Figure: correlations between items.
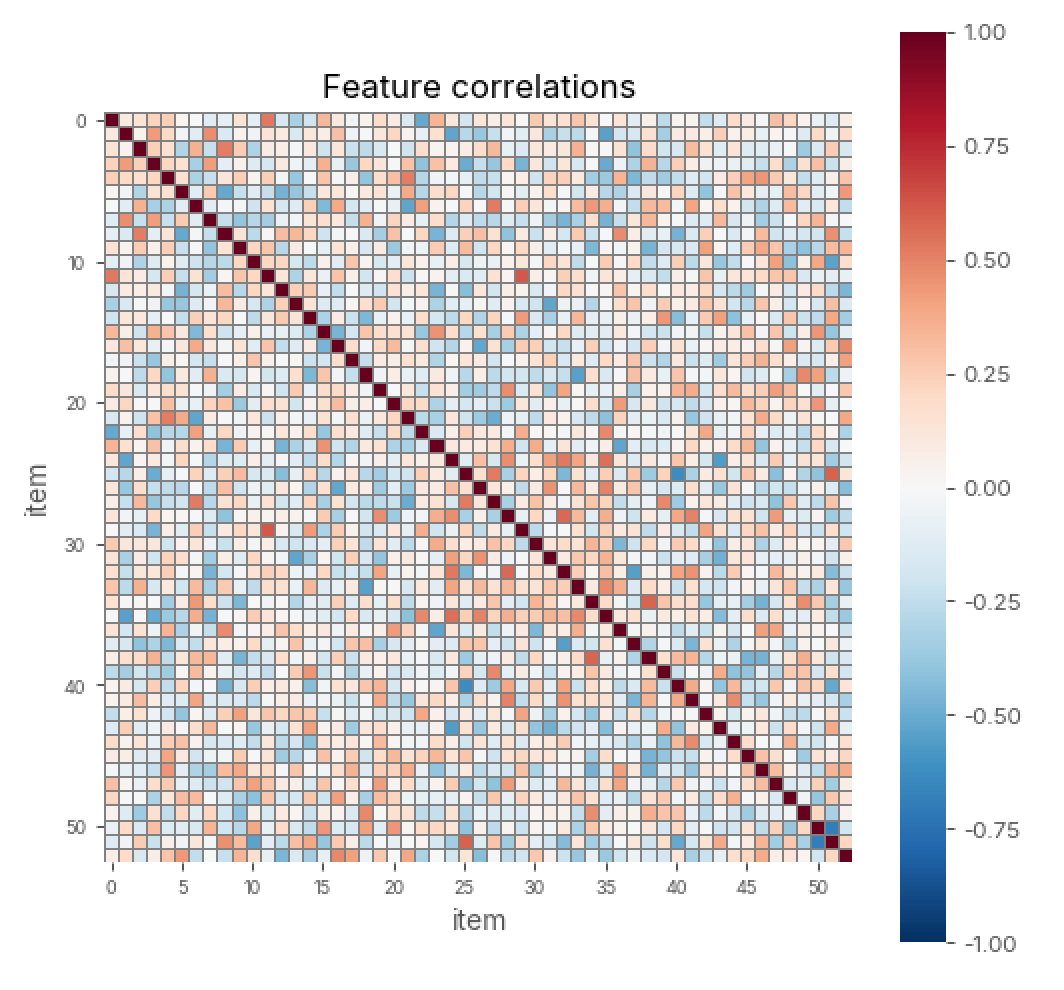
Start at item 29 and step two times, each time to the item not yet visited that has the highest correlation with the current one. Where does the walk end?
0
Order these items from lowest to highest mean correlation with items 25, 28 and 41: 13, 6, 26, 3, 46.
46, 3, 13, 26, 6
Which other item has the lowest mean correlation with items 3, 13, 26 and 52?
29
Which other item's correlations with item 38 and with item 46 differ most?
34
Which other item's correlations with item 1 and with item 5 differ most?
24
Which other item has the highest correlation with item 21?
4
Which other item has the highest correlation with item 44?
41
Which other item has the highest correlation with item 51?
25
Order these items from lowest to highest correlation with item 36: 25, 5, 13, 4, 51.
5, 25, 51, 13, 4
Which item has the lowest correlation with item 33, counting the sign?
18
